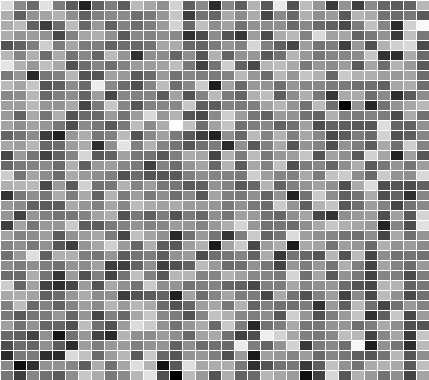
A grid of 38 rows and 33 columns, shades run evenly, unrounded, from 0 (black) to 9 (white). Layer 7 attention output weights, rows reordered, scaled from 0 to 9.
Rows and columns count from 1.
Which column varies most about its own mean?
14
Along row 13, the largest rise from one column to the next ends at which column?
30
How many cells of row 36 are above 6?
5
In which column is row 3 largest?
33
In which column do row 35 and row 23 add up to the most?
19
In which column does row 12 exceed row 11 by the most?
27
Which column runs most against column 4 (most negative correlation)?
7
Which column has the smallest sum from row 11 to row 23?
31
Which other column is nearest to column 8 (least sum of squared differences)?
16
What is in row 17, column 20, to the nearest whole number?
6
